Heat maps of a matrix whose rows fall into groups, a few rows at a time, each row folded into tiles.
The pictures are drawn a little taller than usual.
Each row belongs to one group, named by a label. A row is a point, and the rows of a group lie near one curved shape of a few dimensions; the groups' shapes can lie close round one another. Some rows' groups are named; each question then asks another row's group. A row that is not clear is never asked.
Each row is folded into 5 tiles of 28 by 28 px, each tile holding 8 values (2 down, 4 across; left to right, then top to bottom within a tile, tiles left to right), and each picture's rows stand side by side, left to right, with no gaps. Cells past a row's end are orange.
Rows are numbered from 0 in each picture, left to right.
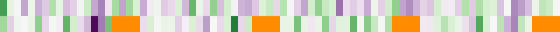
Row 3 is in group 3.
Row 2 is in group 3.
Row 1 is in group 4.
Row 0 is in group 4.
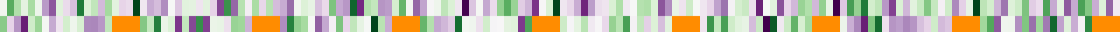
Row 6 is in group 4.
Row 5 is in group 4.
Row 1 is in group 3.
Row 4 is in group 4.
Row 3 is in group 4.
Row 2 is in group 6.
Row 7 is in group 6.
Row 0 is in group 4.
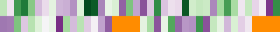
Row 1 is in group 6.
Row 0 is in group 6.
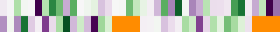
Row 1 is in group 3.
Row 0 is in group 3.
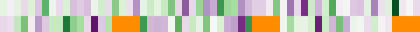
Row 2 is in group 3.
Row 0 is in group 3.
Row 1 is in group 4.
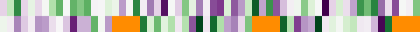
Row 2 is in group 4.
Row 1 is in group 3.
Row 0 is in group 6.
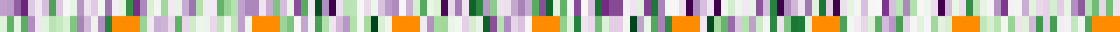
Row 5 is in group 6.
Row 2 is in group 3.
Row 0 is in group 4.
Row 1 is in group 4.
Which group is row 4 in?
3
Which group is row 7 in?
3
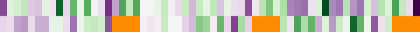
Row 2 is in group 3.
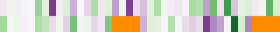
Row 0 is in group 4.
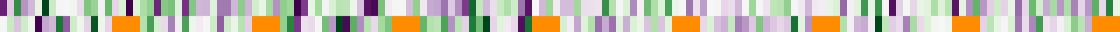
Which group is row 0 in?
6
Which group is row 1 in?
6
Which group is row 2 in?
6
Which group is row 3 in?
4
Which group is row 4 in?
6
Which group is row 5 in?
6
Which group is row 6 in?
4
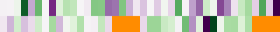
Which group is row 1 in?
4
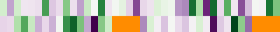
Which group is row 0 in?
3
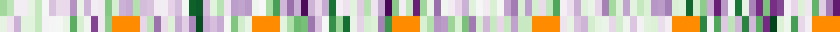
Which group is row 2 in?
4
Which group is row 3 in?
6
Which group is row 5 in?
3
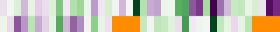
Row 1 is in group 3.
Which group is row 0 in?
6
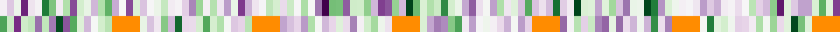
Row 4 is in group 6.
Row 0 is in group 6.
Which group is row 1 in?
3
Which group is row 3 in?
4
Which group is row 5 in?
6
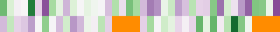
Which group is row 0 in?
6
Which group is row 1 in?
6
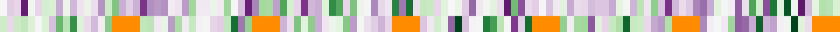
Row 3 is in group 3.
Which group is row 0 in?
3
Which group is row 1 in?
4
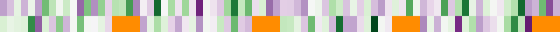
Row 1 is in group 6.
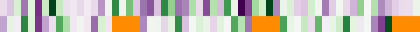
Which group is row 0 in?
3
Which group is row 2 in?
4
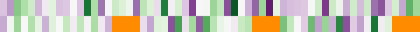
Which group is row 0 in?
6
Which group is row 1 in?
3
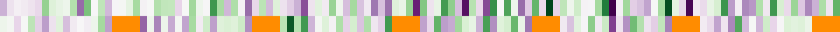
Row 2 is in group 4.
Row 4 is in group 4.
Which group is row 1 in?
3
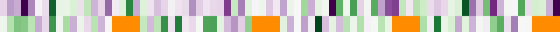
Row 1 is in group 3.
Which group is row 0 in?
4
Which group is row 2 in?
3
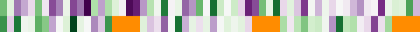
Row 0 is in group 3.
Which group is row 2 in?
3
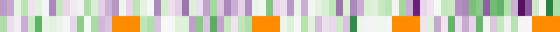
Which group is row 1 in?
6
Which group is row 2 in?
6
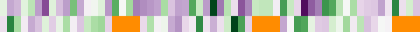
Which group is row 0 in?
6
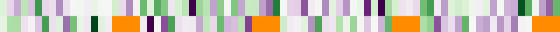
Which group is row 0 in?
3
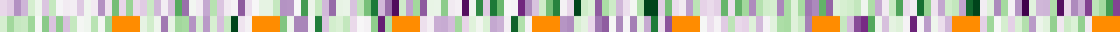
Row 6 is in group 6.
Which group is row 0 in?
3
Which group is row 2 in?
4
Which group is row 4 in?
6
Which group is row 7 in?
6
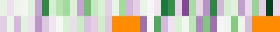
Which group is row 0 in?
3
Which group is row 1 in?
6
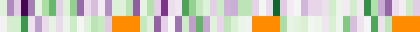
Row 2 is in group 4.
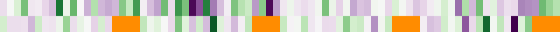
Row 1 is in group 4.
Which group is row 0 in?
3
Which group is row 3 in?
3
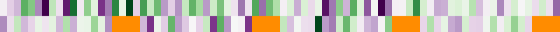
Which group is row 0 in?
6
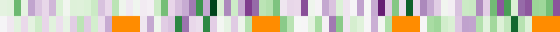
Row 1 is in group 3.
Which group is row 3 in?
6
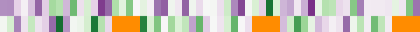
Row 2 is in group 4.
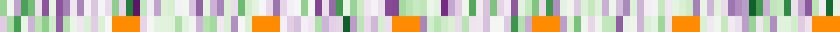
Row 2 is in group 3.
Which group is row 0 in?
6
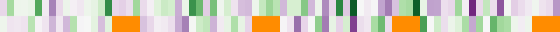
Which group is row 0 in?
4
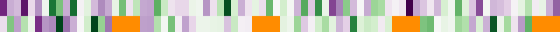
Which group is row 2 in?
3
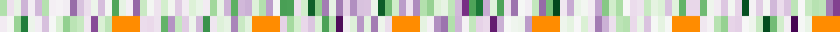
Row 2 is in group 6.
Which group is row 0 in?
3
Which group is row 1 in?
3
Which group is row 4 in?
3
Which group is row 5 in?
3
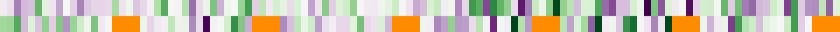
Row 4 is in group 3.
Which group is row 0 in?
3
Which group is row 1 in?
4
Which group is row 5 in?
3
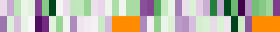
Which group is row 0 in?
3
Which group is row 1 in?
6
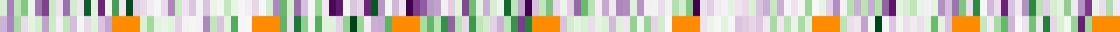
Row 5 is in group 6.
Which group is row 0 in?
6
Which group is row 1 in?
4
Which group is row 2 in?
3
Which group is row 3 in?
4
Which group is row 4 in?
6
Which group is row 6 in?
3
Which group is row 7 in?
4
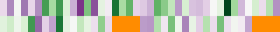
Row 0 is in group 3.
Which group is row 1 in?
6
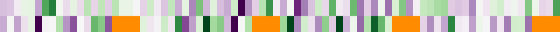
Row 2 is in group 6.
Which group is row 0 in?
3
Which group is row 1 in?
3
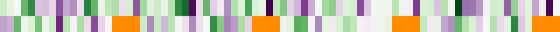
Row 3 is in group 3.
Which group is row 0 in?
6
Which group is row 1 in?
4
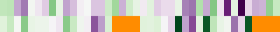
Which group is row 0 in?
4
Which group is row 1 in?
3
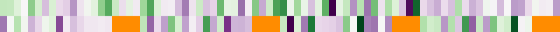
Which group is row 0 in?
6
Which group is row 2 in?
4
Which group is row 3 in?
3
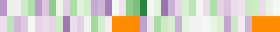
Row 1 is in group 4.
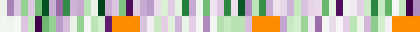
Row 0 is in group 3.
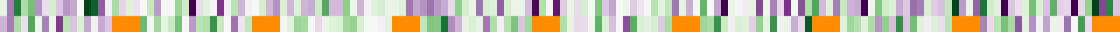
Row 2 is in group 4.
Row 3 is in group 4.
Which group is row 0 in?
6
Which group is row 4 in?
4
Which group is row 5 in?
3
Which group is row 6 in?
3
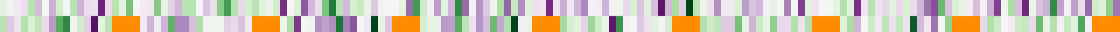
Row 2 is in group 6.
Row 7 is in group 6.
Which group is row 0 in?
3
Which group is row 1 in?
6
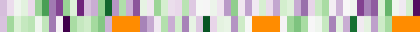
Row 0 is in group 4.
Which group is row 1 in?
3
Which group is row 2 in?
4
